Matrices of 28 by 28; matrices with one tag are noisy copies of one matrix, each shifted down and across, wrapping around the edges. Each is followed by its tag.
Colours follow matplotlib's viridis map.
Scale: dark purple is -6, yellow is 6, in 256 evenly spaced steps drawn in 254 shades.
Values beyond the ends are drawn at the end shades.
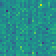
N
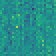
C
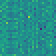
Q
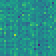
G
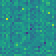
G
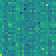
G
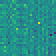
Q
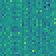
Q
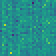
N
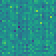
G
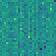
Q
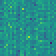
N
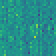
C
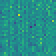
Q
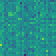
G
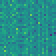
Q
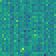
N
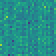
N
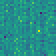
N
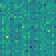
G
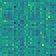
N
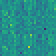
C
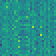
Q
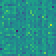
N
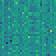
Q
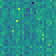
C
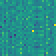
Q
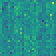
C
